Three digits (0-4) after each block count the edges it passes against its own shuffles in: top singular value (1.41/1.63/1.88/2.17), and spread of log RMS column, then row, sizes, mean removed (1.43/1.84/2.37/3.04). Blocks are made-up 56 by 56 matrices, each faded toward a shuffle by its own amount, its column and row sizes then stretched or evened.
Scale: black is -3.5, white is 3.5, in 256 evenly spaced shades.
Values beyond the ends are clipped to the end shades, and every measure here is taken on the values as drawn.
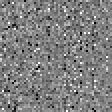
0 2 0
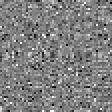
4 0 1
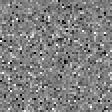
0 0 0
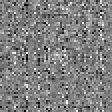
2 3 2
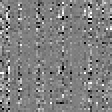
2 4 2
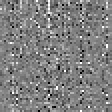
3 3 1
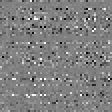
1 2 4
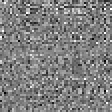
3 1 2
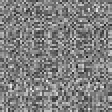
4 0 0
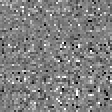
2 1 2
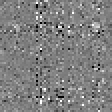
0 3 2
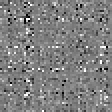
2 3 3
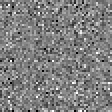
0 2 2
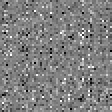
1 3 1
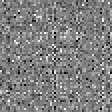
4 2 1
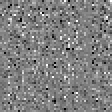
0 3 1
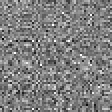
4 1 1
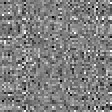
4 3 0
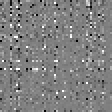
1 4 2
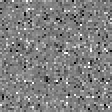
0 1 1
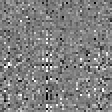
3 3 2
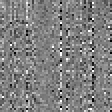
4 4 0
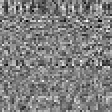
4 0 3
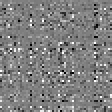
1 3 4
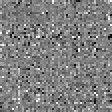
2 2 3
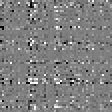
2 3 4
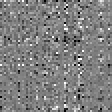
1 4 2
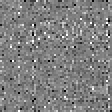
2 2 2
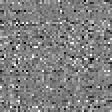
2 1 3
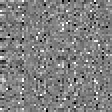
3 2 0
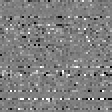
2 0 4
